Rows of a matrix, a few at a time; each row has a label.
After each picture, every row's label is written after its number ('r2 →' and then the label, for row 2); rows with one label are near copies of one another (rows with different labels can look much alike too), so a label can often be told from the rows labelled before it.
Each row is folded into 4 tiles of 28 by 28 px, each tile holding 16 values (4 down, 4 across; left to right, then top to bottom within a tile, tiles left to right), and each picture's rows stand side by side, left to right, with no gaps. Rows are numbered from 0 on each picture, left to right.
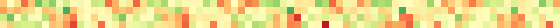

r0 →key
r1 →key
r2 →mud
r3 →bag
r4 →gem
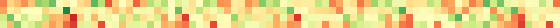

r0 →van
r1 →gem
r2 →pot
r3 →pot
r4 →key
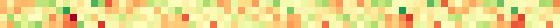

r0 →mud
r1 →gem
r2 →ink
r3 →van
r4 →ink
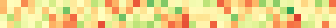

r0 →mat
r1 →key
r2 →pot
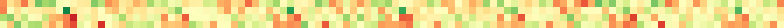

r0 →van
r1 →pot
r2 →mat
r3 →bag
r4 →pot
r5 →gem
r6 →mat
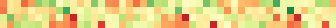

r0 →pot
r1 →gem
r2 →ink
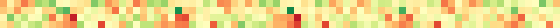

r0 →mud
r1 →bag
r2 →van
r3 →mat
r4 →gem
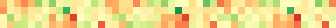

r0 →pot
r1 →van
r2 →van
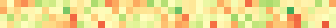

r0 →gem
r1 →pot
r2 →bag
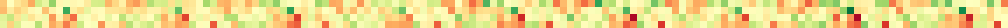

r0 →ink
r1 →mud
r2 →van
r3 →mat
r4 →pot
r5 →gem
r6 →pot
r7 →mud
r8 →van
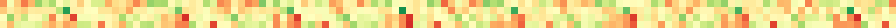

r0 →pot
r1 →mud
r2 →pot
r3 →van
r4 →bag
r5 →van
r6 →mud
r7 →mat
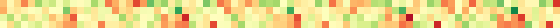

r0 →gem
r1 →gem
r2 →van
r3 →mud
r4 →mat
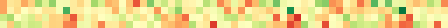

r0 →van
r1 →gem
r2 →ink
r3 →pot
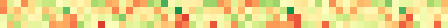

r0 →mat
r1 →ink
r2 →bag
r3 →ink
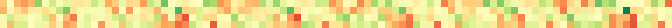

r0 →pot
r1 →ink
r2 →pot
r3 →key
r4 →pot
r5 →van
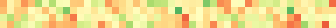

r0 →pot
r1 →van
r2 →mat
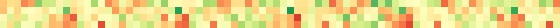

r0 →gem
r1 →ink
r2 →van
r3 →key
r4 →mat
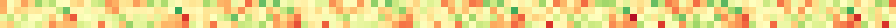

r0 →pot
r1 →van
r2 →key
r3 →key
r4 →bag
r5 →mud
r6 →key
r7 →mat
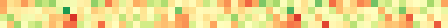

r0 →van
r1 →bag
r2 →gem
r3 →gem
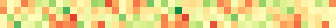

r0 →mat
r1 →pot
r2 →key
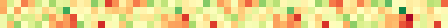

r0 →mat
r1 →gem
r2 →gem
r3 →van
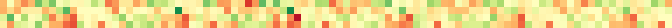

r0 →key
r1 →van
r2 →pot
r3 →ink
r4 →key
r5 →gem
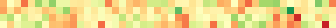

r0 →key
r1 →bag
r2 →mud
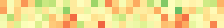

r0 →gem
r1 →ink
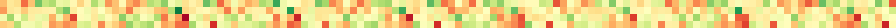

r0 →pot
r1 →mud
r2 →ink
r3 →mud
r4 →key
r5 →pot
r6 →bag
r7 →gem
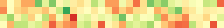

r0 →pot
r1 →key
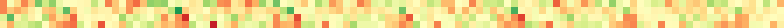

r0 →key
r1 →mud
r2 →pot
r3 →mat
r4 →mat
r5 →key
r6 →bag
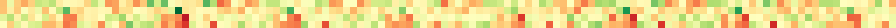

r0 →bag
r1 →van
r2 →mat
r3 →mat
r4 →mud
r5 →mud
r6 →mud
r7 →bag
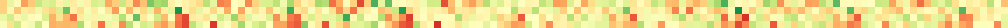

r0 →mat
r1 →bag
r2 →mat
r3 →key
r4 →gem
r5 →mat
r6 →ink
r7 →ink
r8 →bag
